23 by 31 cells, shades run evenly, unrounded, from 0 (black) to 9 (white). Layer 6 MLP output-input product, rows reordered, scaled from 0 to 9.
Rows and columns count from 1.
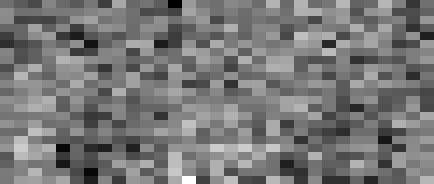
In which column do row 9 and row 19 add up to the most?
20
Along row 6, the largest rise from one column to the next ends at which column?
25
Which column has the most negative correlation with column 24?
31
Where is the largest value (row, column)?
23, 14
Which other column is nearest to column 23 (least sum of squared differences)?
19
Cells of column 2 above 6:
4
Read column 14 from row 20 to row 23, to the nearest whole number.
4 5 5 9
